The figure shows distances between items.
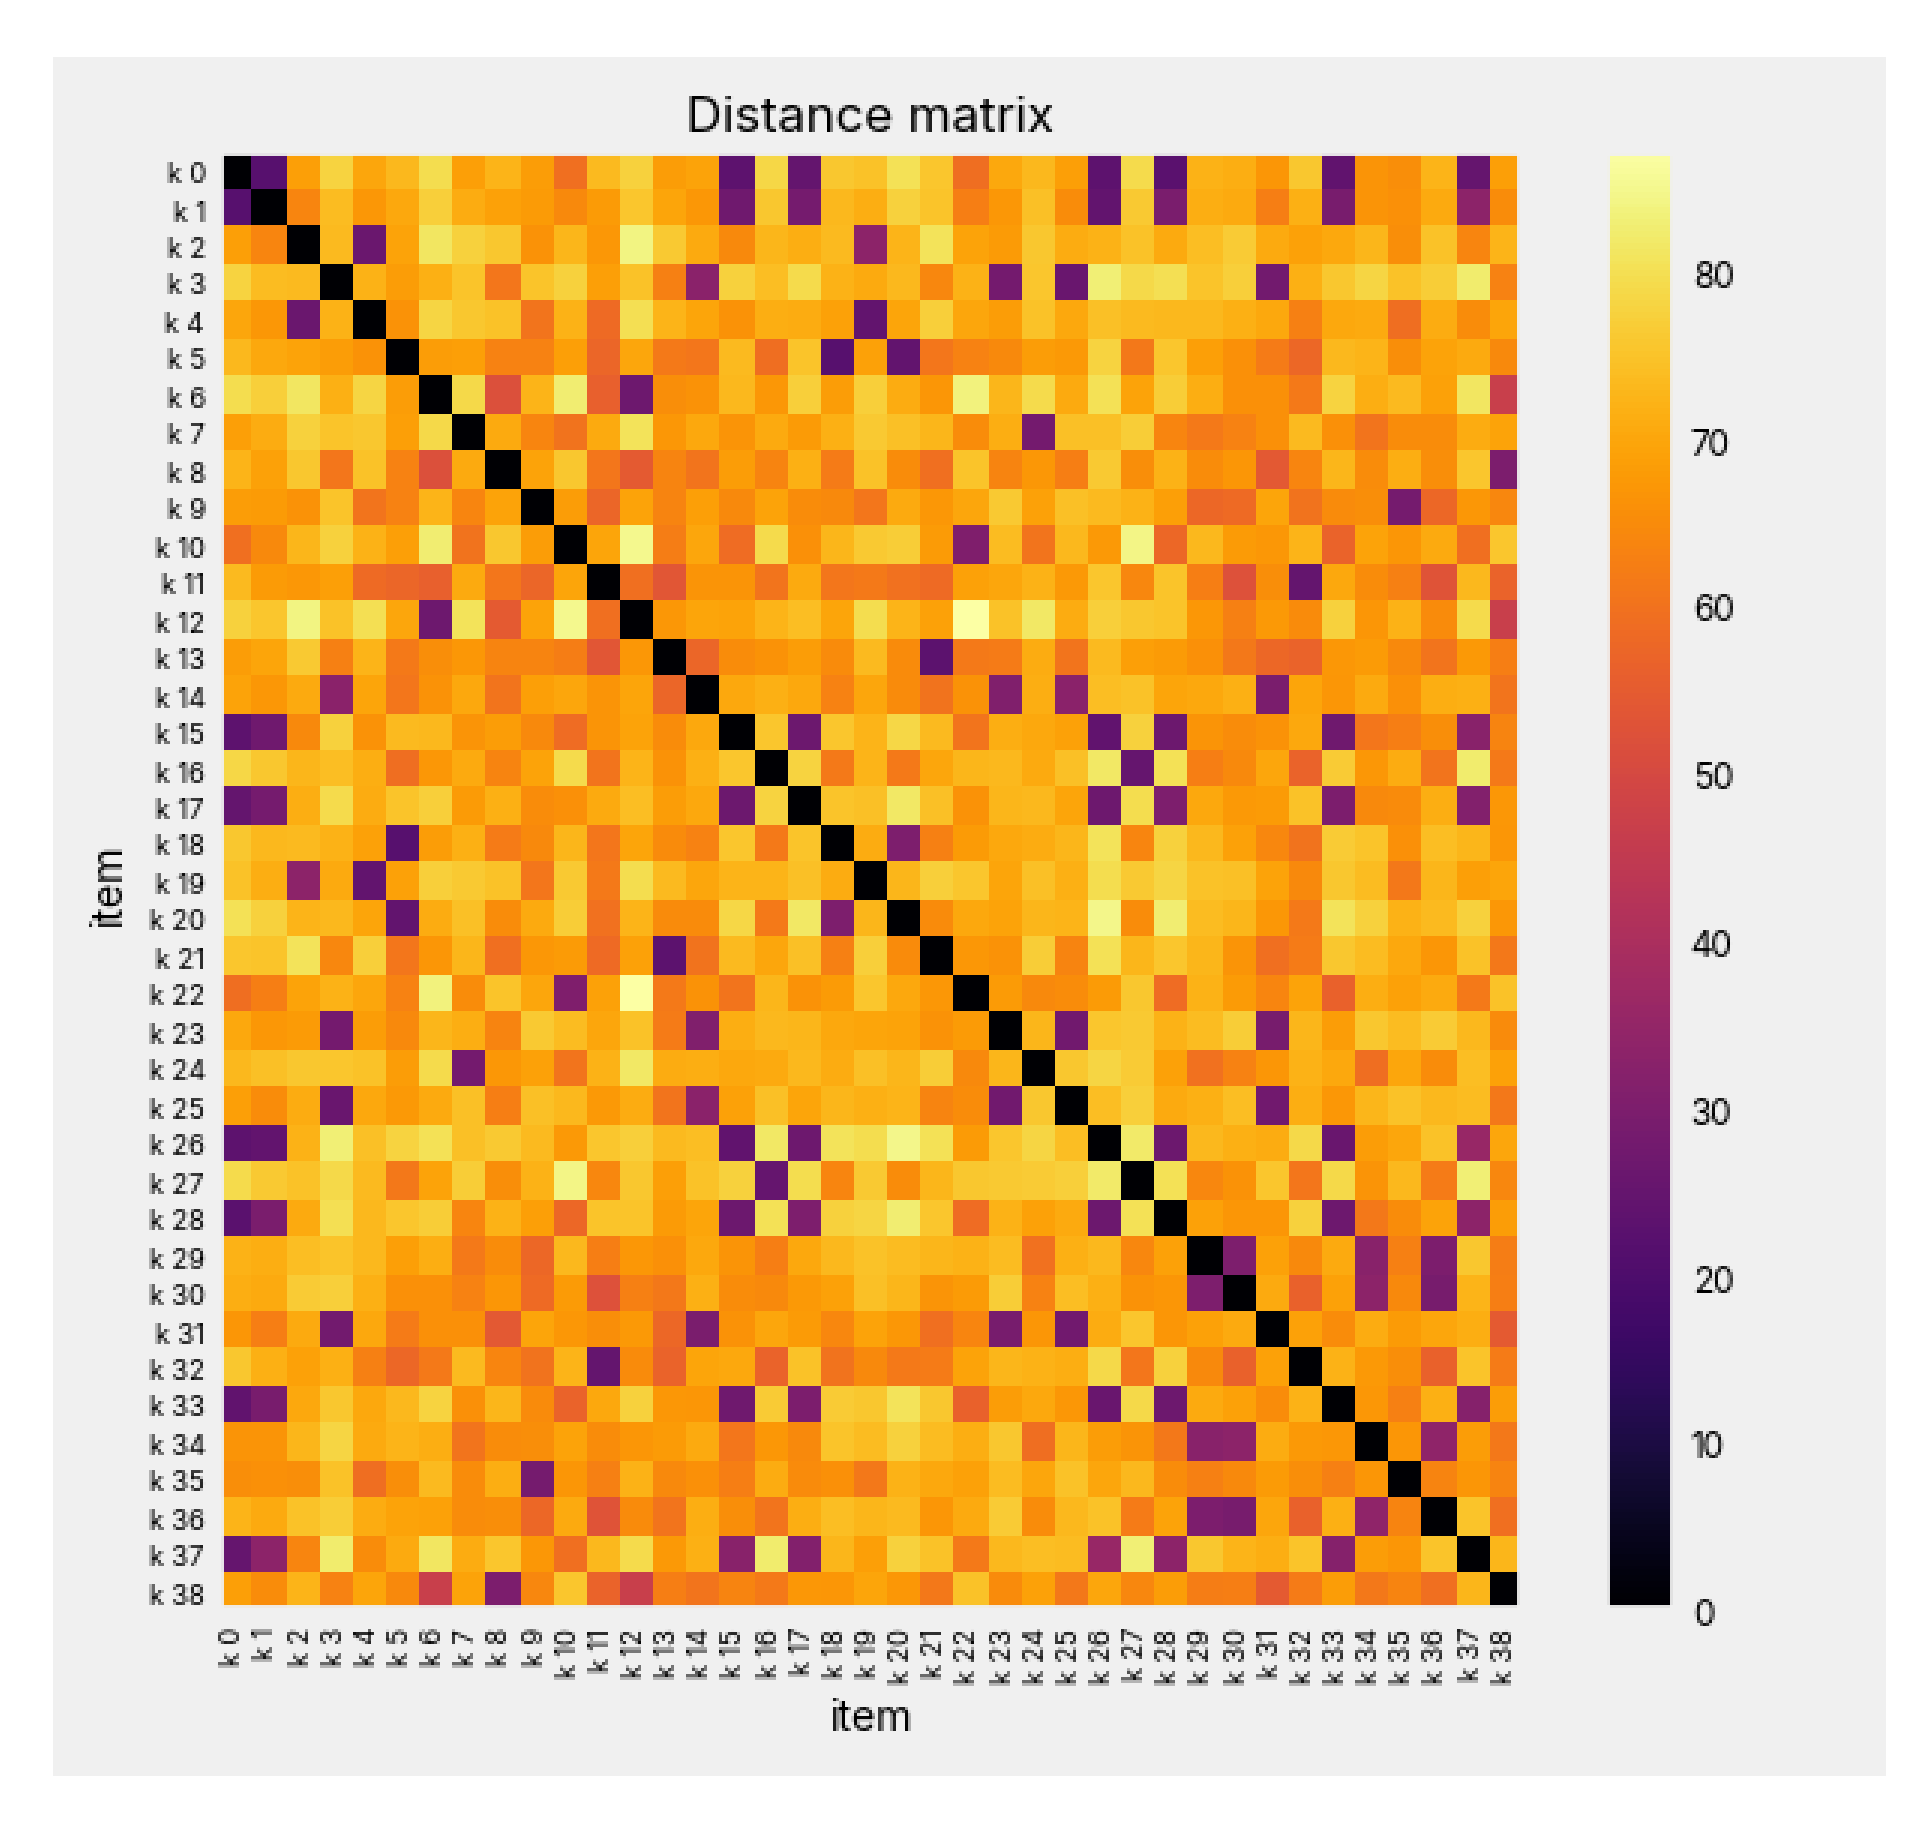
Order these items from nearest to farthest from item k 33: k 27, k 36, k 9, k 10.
k 10, k 9, k 36, k 27
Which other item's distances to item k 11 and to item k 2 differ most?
k 32
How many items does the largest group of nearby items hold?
8
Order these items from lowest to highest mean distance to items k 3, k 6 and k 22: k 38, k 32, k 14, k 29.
k 14, k 38, k 32, k 29
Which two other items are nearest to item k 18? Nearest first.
k 5, k 20
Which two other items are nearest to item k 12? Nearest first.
k 6, k 38
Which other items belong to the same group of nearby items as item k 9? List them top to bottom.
k 35
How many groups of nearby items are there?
13
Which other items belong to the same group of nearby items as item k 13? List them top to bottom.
k 21
